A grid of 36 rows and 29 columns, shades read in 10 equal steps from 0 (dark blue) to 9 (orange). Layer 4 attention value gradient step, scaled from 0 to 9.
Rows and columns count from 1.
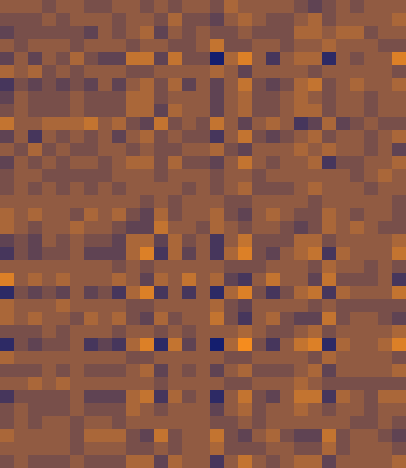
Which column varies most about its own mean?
16
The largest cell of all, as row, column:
27, 18
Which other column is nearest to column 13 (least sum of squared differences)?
10
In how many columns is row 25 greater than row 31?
15
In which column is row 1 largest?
17
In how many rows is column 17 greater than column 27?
11
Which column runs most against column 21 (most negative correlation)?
26
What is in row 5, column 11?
7
